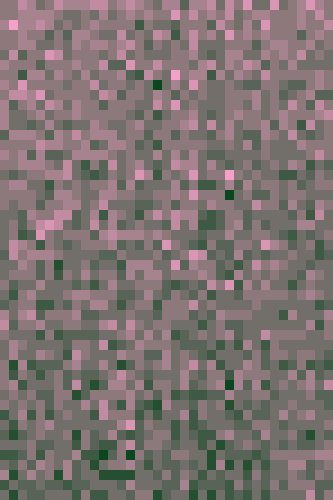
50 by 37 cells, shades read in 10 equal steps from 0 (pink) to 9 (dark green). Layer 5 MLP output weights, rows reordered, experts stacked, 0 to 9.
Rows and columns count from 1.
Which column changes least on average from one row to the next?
31
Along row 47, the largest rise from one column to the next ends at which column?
26
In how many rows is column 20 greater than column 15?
23
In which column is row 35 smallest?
12
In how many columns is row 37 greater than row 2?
22
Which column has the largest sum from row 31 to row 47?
11
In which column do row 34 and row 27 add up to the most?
7
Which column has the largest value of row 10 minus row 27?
20
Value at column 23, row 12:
5
